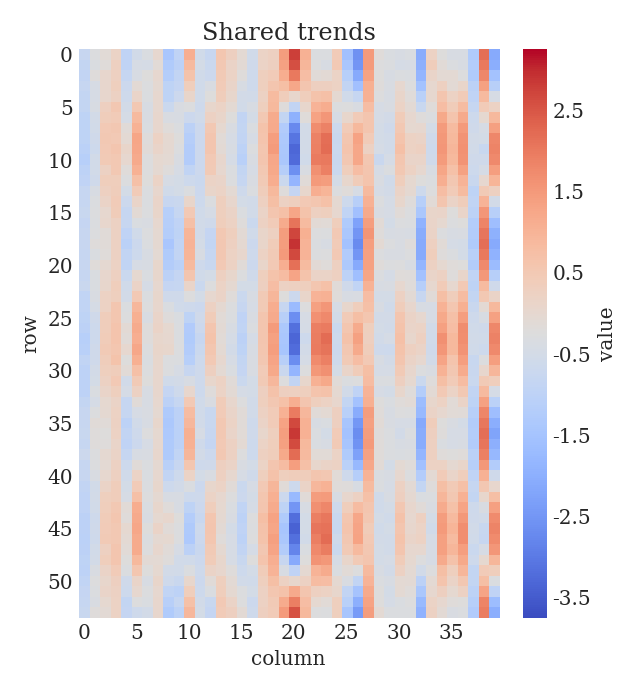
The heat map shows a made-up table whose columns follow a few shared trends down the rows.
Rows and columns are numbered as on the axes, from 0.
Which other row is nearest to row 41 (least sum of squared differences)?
23
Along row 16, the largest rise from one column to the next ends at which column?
27
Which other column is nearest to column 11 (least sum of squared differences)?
29
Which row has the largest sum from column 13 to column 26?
19
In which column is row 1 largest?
20
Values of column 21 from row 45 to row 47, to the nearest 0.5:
-0.5 -0.5 -0.5
